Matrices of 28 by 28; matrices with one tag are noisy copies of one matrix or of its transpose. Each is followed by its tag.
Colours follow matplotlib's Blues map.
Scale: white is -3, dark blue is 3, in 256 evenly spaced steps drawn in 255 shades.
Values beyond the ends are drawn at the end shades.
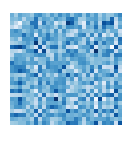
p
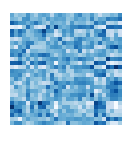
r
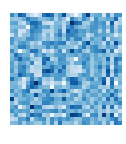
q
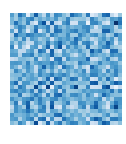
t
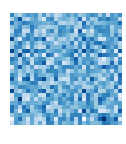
t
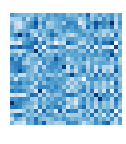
p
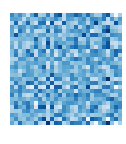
t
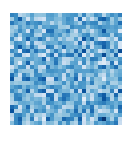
t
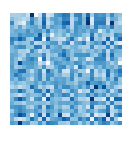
p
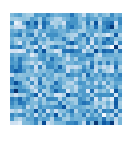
p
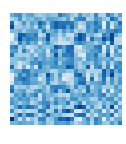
q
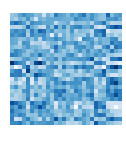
r
